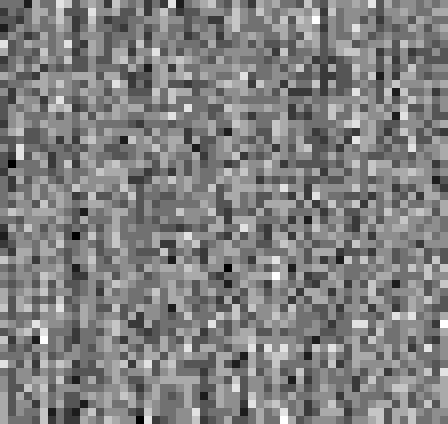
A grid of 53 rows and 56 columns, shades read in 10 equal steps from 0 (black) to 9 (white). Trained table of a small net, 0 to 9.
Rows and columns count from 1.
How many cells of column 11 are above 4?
23
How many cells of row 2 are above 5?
16
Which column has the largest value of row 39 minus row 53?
18
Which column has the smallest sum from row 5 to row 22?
41
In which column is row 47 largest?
56
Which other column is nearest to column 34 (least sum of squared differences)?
13
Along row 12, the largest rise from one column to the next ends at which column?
51
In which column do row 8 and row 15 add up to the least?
50
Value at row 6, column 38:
6
